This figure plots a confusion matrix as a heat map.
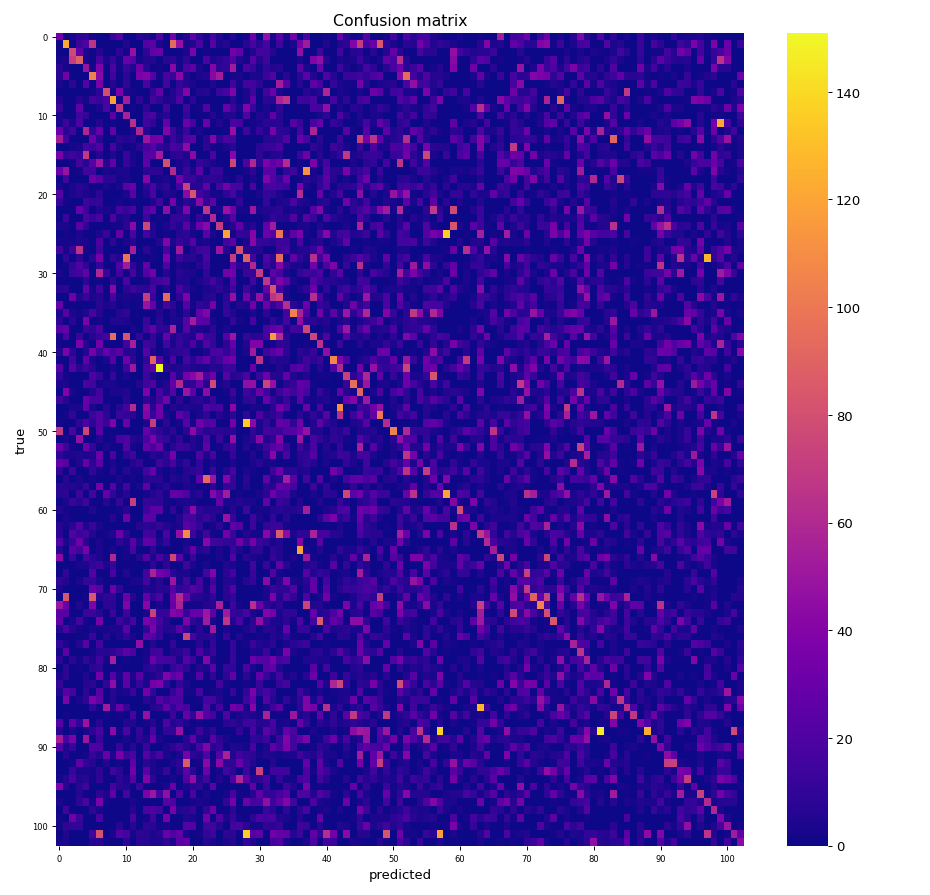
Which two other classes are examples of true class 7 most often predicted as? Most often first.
85, 40
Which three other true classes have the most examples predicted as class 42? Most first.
47, 82, 48
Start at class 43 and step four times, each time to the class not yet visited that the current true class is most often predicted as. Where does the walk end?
11
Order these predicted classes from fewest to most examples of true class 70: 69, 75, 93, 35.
93, 69, 35, 75
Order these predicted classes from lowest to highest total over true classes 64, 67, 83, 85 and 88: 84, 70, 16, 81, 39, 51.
84, 39, 16, 70, 51, 81
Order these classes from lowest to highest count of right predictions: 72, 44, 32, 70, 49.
49, 70, 32, 44, 72
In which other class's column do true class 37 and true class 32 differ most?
17
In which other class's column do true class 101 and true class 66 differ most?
28
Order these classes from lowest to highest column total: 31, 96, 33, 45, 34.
34, 96, 31, 33, 45
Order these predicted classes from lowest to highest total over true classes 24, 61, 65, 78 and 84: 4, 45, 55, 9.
9, 4, 55, 45
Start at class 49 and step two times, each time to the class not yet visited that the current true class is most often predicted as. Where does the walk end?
97
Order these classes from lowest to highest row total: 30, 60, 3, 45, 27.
60, 27, 3, 45, 30
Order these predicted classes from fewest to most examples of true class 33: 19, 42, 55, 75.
55, 75, 42, 19
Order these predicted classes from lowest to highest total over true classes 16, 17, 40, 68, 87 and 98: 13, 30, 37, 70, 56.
30, 56, 13, 70, 37
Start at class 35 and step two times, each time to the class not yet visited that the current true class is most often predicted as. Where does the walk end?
52
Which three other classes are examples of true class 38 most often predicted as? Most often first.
32, 8, 10
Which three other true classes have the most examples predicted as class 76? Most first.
47, 48, 58
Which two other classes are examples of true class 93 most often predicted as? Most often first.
30, 73
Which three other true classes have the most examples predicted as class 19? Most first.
63, 92, 76
